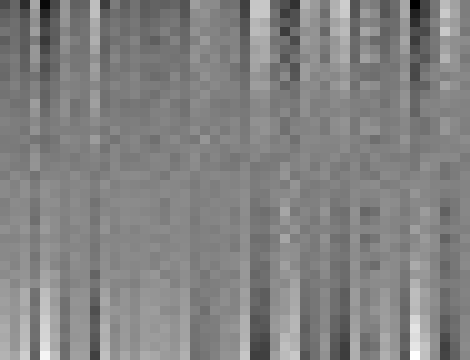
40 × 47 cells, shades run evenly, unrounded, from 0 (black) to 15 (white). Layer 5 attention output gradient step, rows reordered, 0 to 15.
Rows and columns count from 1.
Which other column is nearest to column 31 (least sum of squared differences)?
41
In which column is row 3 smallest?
42
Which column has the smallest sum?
45
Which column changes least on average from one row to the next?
9
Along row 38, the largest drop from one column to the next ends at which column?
26
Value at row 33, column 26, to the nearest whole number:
6
